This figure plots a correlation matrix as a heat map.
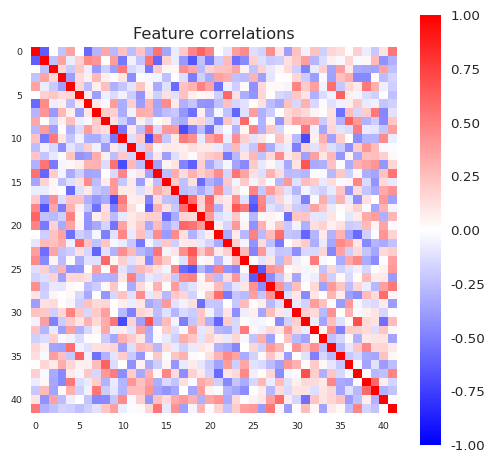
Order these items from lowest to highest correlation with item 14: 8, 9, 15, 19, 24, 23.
15, 9, 8, 19, 24, 23
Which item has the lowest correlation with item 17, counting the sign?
9
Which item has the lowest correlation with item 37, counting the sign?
21
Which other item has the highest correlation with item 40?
28
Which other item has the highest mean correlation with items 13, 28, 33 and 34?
38
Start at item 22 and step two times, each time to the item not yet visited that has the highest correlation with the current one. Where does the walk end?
35
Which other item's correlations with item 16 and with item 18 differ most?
25
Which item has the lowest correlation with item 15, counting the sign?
19
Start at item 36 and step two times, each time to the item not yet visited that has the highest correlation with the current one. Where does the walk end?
24
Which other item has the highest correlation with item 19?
0
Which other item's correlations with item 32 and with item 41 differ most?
29
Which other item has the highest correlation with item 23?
18
